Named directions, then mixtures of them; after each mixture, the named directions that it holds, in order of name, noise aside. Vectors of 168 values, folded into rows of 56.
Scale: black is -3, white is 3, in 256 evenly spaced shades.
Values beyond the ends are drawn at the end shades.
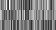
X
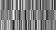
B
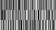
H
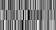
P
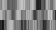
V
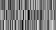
P.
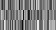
P.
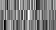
P, V.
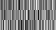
H, P.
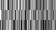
B, V, X.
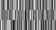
B, X.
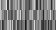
B, V, X.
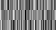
B, X.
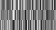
B.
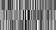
B, P.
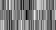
H, V, X.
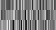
B, H.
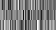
B, P.
